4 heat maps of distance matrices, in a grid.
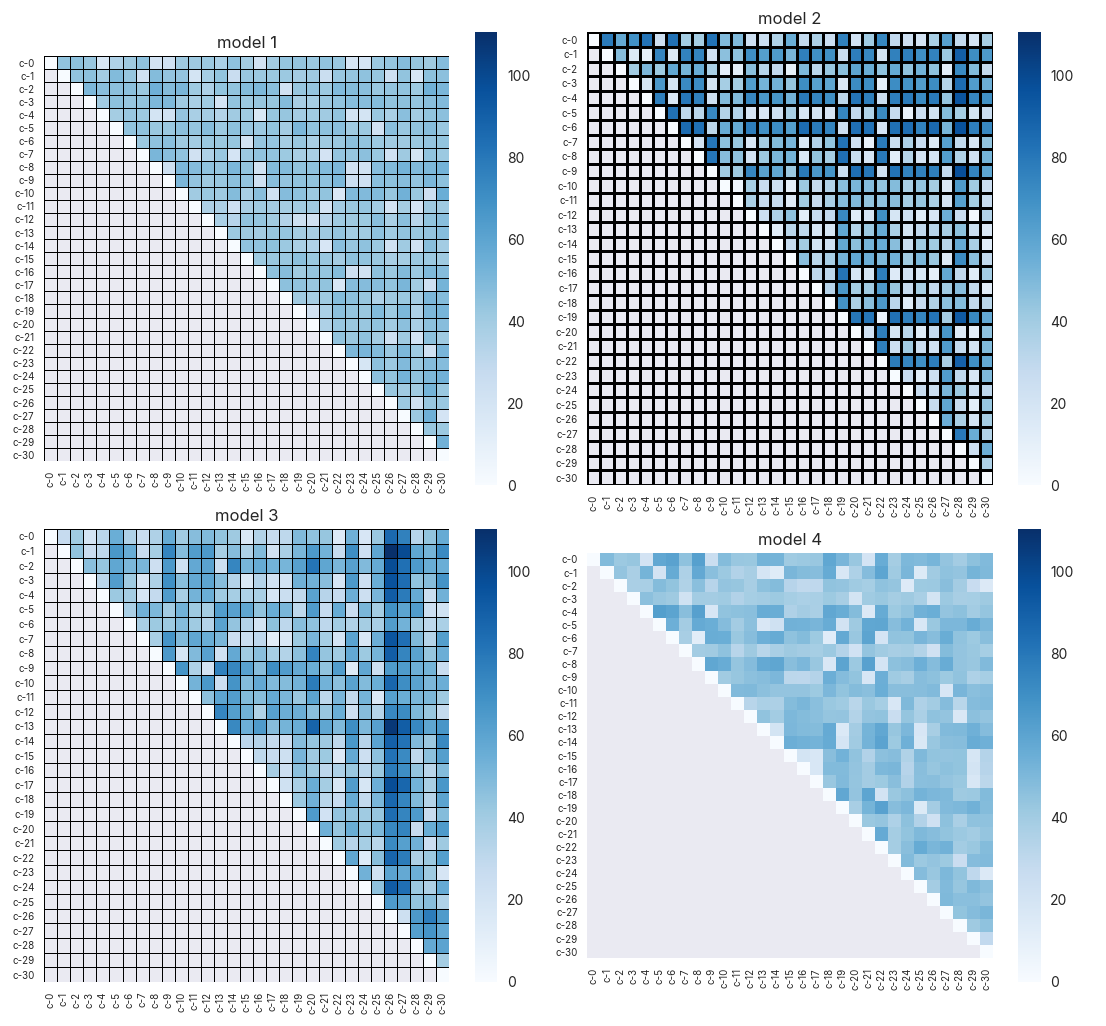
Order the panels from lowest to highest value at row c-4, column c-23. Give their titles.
model 1, model 4, model 3, model 2
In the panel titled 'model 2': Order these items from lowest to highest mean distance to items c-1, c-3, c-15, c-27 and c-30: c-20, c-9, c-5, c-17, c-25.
c-9, c-17, c-5, c-25, c-20
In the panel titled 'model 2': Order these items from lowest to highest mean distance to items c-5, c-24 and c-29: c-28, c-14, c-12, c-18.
c-12, c-18, c-14, c-28
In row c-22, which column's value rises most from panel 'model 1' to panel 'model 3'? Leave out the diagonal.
c-26
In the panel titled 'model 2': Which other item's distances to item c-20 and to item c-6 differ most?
c-28
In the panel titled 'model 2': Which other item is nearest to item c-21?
c-7
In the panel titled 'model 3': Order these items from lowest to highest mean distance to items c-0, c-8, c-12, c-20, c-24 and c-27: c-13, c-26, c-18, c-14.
c-18, c-14, c-13, c-26
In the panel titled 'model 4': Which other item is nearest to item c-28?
c-12
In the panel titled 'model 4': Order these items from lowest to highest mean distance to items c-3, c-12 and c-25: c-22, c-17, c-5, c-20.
c-20, c-5, c-17, c-22
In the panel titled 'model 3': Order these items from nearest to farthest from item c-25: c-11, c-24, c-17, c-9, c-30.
c-11, c-9, c-30, c-24, c-17
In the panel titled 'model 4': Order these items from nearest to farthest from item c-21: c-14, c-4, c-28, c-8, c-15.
c-4, c-15, c-28, c-14, c-8
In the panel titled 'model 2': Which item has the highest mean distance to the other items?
c-6
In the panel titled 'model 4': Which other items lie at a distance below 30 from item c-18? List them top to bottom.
c-6, c-8, c-22
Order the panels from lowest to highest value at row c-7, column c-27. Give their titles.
model 1, model 4, model 2, model 3
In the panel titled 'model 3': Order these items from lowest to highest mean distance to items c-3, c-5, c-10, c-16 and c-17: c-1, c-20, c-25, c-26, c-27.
c-1, c-25, c-20, c-27, c-26
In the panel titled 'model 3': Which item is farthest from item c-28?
c-13
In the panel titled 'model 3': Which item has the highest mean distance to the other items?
c-26
